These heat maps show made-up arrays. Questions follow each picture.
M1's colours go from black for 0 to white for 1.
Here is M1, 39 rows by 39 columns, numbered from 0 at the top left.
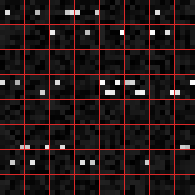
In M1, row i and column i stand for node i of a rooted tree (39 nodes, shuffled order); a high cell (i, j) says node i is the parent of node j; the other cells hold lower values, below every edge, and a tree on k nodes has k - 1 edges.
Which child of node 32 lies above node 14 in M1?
2
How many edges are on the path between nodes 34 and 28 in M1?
2
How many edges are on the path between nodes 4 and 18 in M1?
3
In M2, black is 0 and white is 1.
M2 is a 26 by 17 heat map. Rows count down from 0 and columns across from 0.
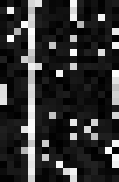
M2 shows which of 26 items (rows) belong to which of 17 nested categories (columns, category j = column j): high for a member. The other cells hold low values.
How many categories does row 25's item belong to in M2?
2
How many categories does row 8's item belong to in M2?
2
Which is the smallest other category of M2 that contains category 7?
16
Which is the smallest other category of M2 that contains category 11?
3
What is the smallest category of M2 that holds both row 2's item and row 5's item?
10
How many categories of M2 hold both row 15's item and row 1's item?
1
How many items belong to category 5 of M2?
2
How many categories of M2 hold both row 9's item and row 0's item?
3
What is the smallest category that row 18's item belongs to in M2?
12
